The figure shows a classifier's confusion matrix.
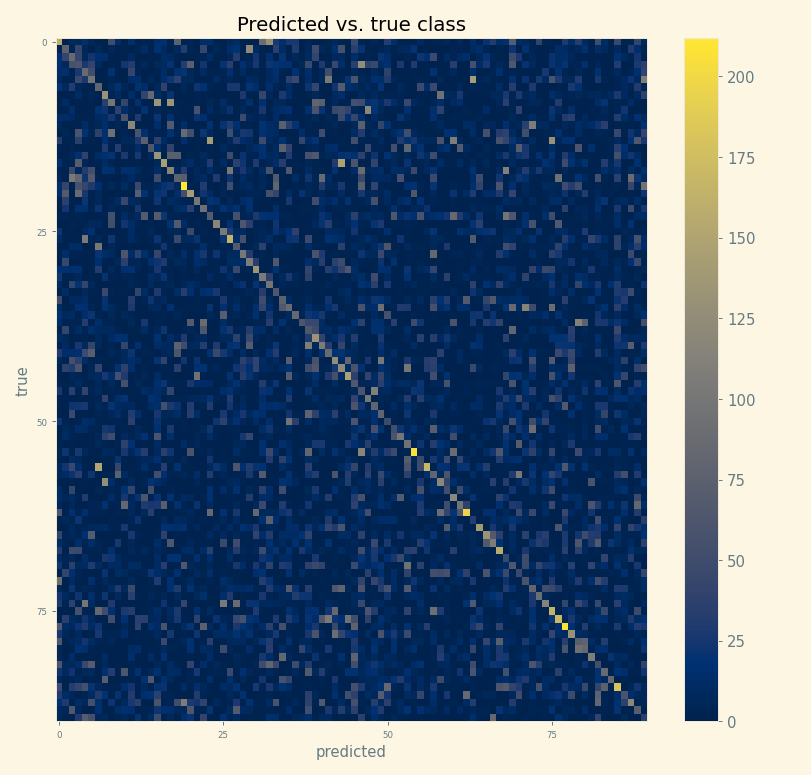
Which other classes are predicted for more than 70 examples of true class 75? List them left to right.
6, 42, 57
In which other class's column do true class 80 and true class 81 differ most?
79
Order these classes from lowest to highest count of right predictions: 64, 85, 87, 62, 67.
87, 64, 67, 85, 62
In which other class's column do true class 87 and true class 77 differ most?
19
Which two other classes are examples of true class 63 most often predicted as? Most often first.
32, 82
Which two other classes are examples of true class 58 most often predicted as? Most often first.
7, 81
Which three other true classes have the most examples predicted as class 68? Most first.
17, 23, 85
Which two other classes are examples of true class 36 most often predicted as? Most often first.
25, 50
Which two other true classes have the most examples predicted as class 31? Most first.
0, 57
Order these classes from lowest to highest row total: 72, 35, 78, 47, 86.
47, 78, 86, 72, 35
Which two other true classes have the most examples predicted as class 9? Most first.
57, 44
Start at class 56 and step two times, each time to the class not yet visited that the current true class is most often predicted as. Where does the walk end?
43
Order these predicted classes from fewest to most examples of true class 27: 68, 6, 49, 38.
38, 49, 68, 6
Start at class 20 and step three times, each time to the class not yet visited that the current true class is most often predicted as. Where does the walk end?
48
